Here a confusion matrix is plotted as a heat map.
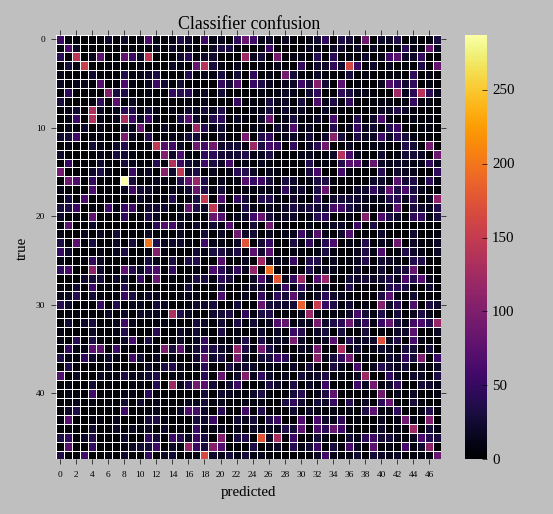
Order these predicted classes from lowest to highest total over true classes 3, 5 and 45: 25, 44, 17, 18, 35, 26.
26, 44, 35, 17, 18, 25
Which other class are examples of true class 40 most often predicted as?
34
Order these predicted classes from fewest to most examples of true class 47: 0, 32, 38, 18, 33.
38, 32, 0, 33, 18
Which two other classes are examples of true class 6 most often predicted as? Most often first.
45, 42
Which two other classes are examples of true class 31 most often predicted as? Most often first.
14, 37
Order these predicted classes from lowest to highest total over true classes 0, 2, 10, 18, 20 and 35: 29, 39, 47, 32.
39, 29, 47, 32
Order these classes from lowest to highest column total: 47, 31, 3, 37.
3, 31, 37, 47
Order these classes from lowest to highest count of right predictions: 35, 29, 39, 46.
29, 39, 46, 35
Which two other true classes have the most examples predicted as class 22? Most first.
35, 36
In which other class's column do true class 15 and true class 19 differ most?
13
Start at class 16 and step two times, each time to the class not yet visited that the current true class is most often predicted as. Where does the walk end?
4
